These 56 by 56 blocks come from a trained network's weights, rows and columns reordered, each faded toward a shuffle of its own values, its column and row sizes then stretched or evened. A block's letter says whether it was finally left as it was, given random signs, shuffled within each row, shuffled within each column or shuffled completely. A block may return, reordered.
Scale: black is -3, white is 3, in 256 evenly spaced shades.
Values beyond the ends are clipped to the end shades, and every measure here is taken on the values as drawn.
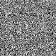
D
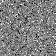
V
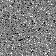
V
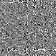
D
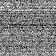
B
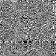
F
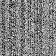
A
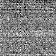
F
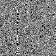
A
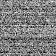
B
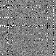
D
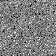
V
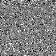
B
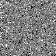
A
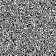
V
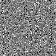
A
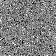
V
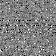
B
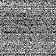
F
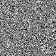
A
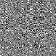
F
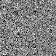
A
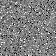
V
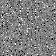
A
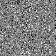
A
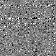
D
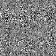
D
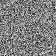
V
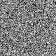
V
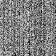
A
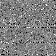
B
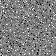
V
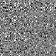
F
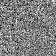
V
